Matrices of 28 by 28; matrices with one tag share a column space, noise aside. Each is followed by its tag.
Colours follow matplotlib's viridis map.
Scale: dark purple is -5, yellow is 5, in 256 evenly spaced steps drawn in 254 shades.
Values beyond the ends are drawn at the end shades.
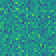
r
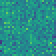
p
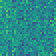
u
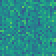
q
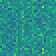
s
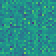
s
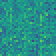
r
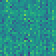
u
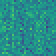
p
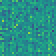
q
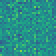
s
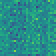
r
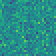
p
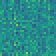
u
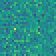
r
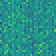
r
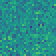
r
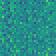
r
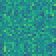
q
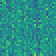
u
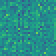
q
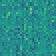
q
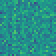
r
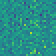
s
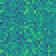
r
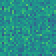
q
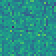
q
